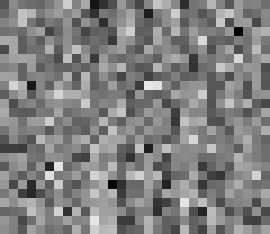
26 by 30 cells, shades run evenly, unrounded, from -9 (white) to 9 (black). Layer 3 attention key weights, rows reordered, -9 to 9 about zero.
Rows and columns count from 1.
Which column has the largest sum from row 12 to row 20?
20
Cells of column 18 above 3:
3
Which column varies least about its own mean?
5
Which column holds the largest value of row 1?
11
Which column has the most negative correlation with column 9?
1
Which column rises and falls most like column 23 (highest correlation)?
8
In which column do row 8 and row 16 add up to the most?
30
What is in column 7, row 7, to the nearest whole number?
4
